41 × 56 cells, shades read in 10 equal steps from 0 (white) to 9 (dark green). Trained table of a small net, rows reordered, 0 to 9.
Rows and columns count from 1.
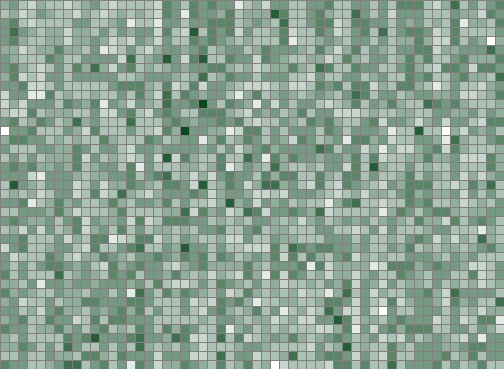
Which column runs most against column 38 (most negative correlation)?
23
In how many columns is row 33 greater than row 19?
21
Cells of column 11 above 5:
10
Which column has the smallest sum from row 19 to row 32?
43
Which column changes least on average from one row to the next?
7
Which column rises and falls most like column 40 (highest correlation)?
32
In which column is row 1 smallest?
27
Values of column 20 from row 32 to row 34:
2 4 3
